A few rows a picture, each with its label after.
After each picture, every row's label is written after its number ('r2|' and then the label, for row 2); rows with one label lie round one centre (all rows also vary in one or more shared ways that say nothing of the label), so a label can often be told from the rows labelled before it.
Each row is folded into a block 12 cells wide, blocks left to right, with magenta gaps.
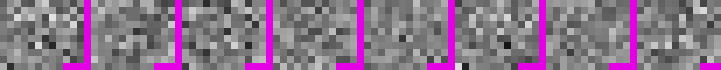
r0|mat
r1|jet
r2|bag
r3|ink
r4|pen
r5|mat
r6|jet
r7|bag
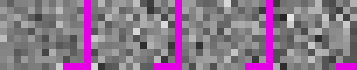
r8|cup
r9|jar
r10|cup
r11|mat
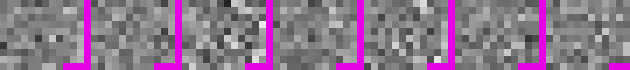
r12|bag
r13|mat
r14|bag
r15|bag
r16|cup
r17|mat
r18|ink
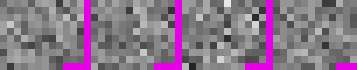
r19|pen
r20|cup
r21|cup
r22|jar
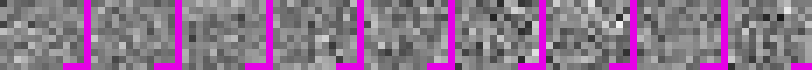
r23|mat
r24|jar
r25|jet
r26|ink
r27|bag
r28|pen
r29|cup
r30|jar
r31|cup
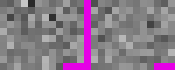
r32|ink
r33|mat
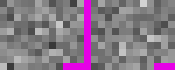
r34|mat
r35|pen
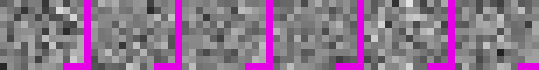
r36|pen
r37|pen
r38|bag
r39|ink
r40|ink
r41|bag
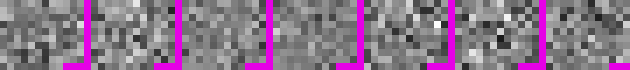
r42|jet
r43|jar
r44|jar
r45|mat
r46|mat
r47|mat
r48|pen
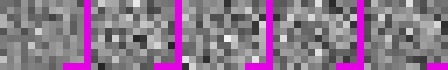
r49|jar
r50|pen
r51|jar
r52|ink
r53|bag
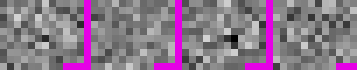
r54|bag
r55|ink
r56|pen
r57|pen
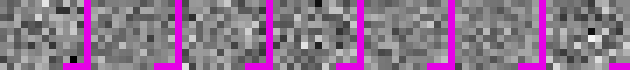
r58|ink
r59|jar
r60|jar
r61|mat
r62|bag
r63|pen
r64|ink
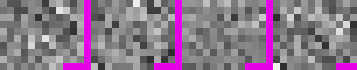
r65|mat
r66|ink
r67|cup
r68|bag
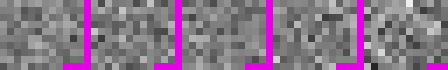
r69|cup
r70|mat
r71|ink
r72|cup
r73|jet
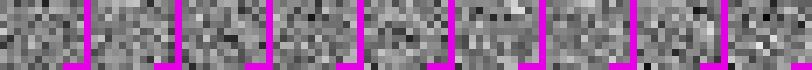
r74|mat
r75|jar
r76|pen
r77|pen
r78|mat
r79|cup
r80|jet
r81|jet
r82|jar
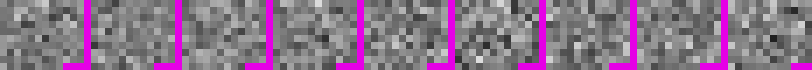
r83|jet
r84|bag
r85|jar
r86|pen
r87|mat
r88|pen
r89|jet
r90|jet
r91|jet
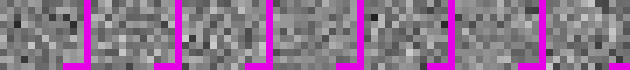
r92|jar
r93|pen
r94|mat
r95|pen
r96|ink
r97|cup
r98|jar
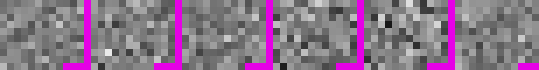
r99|mat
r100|jet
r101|ink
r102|pen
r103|ink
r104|jet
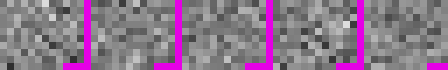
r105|jet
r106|ink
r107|mat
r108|cup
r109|ink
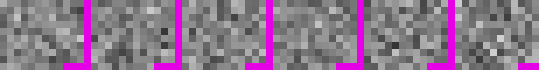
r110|bag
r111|bag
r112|pen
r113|bag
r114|pen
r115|cup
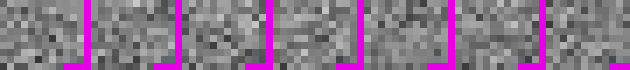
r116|pen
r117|jet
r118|cup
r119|pen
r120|jar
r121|cup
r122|bag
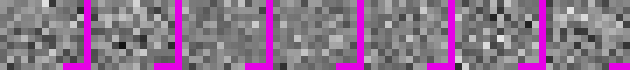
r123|cup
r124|pen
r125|cup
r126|pen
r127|cup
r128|ink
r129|bag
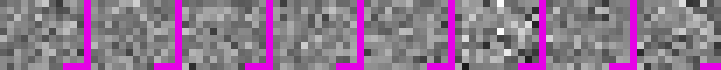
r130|jar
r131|jet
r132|mat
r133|ink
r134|jar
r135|cup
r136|jar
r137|jar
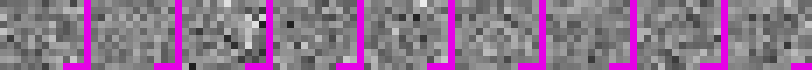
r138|mat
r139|ink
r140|cup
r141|jar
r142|cup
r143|pen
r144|jet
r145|mat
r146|jet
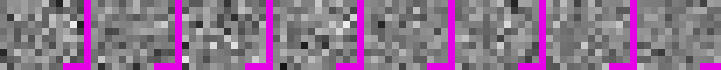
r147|jar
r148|cup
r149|jar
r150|cup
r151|jar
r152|jar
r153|cup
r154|bag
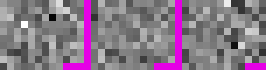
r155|cup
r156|bag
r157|jar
